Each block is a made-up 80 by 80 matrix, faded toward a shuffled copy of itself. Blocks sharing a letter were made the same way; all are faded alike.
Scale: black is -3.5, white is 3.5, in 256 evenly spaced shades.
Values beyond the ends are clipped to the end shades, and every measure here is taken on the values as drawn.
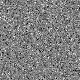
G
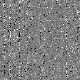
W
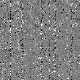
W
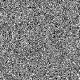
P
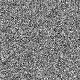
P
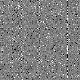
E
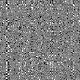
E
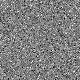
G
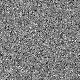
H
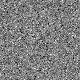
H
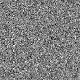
P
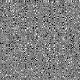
E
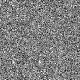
P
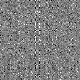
E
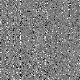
W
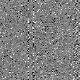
W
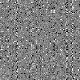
E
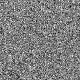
P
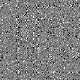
E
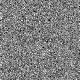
P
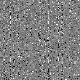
W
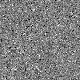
G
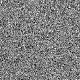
P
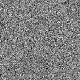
P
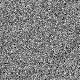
P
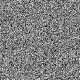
P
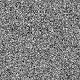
P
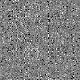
E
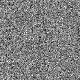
P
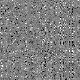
E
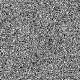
P
